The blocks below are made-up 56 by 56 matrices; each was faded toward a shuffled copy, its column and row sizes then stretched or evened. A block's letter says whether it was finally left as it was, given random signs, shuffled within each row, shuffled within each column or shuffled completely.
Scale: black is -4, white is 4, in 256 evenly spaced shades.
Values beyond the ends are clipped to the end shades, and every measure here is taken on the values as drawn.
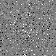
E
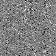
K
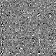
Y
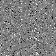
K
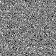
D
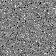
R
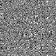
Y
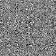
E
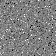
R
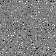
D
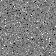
R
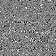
D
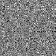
Y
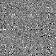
E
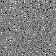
Y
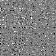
Y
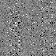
Y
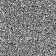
R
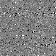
D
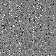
K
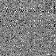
E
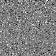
D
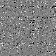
E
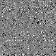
E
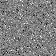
R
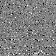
D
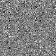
E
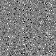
E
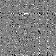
Y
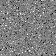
R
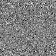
D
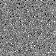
D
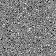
R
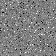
R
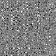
Y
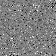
D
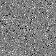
K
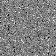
K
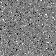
R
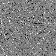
D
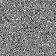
D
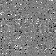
Y
